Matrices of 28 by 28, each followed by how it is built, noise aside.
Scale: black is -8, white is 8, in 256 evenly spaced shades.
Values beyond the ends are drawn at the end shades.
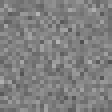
noise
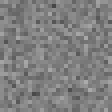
noise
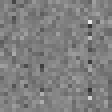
uneven columns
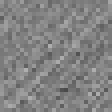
Hankel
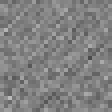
Hankel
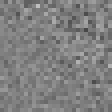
upper triangular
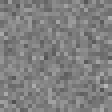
noise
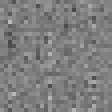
uneven columns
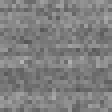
blocks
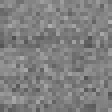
blocks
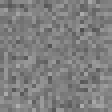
blocks
